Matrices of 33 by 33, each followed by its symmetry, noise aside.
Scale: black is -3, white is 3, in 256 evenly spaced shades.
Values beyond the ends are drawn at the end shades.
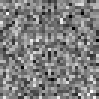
mirrored left to right.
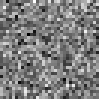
no symmetry.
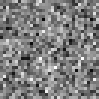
same after a half turn.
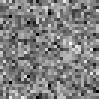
mirrored top to bottom.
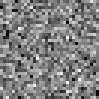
same after a half turn.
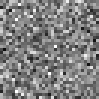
symmetric.
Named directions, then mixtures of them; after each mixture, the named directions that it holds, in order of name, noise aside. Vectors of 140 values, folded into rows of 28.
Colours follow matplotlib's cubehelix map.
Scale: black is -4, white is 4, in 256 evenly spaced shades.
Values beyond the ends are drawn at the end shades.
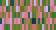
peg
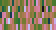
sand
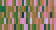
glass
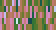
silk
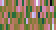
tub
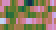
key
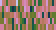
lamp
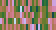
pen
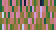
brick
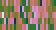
brick, glass, pen.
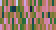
lamp.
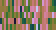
pen.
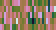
lamp, peg, silk.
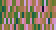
glass, sand.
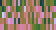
brick, sand, silk.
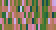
pen.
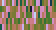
brick, peg, tub.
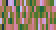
brick, peg, pen.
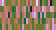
brick, lamp, tub.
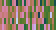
brick, glass.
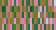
glass, lamp, pen.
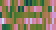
key, sand.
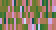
pen.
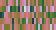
lamp, pen, sand.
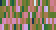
glass, peg.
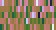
tub.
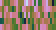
key, lamp, pen.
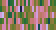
brick, pen.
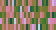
pen.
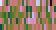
peg, silk, tub.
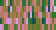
peg, silk.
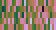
glass, sand.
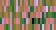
lamp, peg, tub.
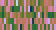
glass, lamp, pen.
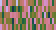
lamp.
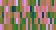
lamp.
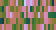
glass, key, lamp.
